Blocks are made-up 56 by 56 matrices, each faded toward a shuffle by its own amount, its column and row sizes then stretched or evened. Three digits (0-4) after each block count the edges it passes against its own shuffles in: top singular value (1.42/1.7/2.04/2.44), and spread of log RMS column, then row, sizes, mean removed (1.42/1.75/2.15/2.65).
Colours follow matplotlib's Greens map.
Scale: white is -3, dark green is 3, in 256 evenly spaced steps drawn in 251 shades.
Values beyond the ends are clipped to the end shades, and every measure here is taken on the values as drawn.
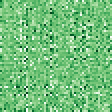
3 4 2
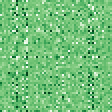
2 4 3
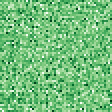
1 0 0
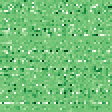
1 0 4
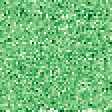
1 0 2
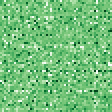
1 2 3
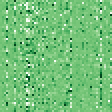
3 4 1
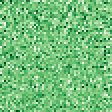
0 2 3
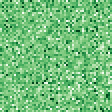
0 2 1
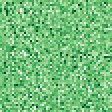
1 1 1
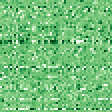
3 0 4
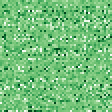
1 1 4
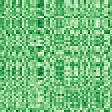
4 3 3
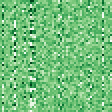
3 4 0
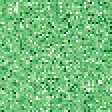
0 2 0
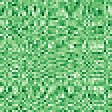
4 1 1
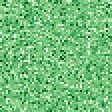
0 1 0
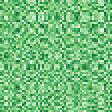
4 3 1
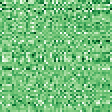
4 1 4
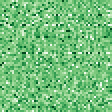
2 0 2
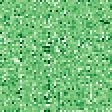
1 3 2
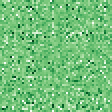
0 2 2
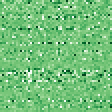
1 1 4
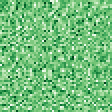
3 2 0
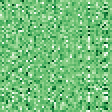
3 4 0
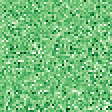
0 0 2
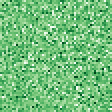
0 0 0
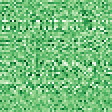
3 1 4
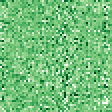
0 4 0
